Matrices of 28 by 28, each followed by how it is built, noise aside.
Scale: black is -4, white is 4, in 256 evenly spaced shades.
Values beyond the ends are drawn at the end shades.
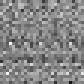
repeating columns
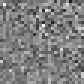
upper triangular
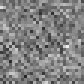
Toeplitz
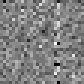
uneven columns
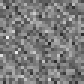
Toeplitz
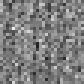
blocks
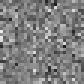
uneven columns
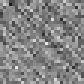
Toeplitz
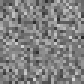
repeating columns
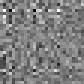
low rank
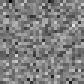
repeating columns
